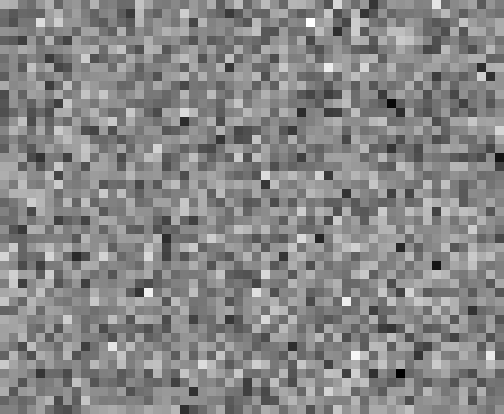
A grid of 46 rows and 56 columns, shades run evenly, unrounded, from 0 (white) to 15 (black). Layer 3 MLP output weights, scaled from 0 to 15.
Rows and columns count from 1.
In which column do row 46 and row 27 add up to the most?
21
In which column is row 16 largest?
25
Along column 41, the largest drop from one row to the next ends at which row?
3
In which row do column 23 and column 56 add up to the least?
41
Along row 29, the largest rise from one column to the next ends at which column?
32
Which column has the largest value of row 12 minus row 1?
44
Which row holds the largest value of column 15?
2
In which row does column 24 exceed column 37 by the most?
8
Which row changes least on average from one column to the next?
46
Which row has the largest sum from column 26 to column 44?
23
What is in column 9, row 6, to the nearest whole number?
5
